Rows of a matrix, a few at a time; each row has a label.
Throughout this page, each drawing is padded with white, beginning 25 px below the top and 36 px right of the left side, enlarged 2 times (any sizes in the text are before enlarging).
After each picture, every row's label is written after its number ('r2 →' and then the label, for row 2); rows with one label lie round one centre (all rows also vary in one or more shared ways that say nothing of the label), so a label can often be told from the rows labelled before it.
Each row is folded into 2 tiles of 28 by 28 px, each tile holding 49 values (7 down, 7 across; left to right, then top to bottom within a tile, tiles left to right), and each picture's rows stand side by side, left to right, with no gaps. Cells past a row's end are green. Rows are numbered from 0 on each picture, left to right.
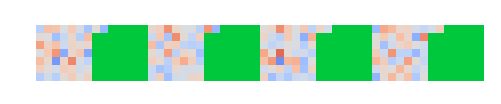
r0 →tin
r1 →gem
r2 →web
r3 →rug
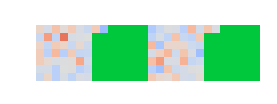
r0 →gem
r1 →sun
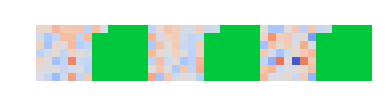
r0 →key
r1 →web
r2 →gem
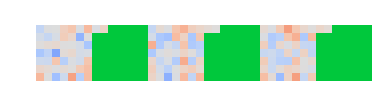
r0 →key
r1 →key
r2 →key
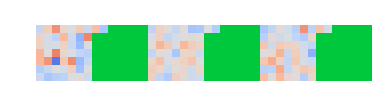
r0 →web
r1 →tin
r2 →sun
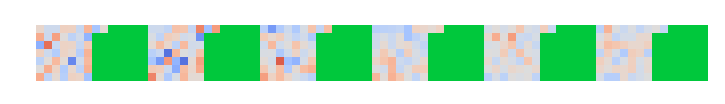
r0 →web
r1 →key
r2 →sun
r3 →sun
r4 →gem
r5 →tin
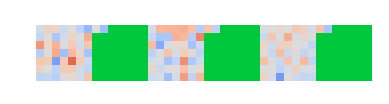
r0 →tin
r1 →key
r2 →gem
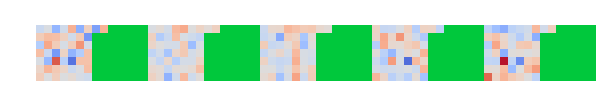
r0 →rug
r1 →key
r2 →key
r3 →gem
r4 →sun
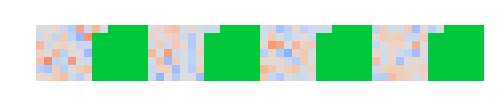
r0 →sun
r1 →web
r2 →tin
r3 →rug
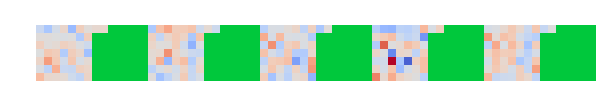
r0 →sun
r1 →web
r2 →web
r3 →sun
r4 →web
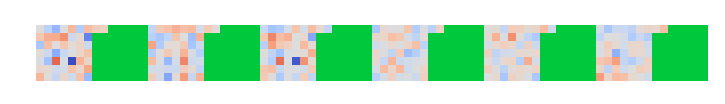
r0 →gem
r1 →key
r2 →gem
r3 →rug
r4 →gem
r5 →sun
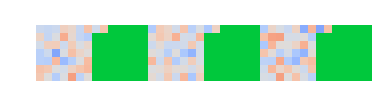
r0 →key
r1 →rug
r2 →rug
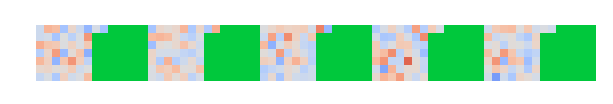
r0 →tin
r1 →rug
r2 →gem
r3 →sun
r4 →web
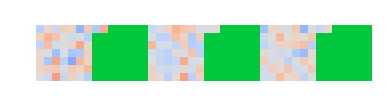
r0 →rug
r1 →key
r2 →rug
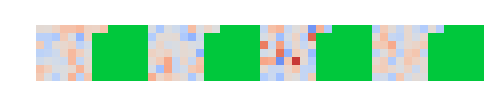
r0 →key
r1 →sun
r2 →tin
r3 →tin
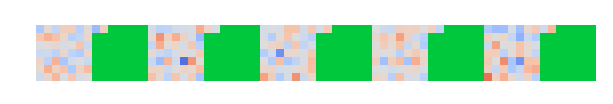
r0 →rug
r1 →gem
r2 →key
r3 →gem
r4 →sun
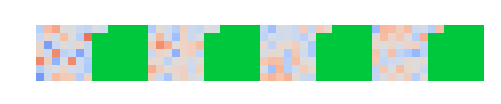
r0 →rug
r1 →tin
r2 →sun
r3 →rug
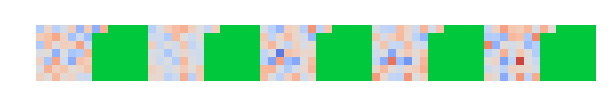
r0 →rug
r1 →key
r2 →key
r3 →key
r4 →key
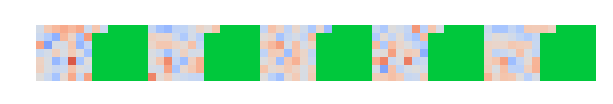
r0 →key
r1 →sun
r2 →tin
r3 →sun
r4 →sun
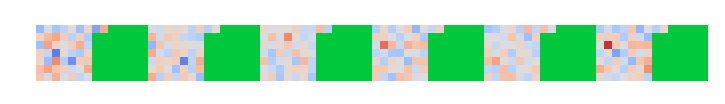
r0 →rug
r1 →web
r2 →gem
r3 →tin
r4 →sun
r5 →tin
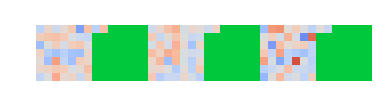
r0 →rug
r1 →web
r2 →rug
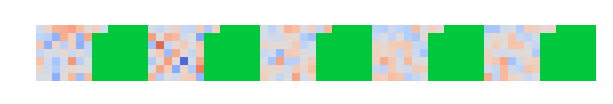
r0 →key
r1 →web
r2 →key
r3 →sun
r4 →sun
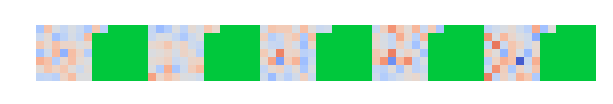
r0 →tin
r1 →sun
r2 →web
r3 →web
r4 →web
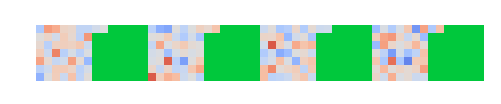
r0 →rug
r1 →sun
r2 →tin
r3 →rug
